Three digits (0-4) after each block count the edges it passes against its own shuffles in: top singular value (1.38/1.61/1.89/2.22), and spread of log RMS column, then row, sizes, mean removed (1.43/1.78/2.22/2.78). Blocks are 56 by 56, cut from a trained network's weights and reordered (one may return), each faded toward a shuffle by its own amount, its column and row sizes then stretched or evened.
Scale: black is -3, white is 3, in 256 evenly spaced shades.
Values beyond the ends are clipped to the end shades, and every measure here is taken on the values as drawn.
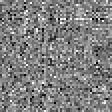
2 1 1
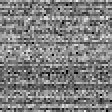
4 2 0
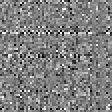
3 3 3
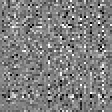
2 4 2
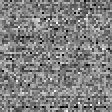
1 0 2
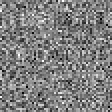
4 1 0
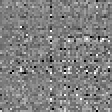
0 3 3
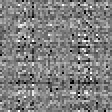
2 4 0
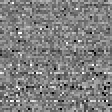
0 0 3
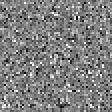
0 0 2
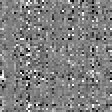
0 4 3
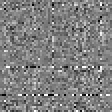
2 2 3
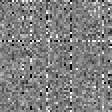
3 4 1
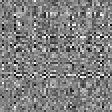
4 3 3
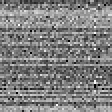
4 0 0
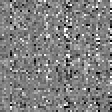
1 4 2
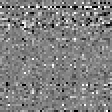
2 2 4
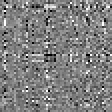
3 4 2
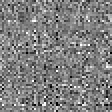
2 3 3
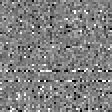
2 1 3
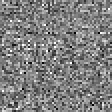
0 1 2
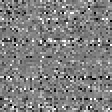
0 1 4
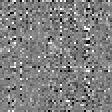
2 4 3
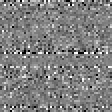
2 0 4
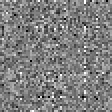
1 2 1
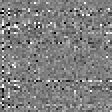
2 2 3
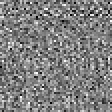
3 0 2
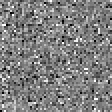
0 2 1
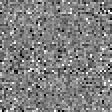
0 2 2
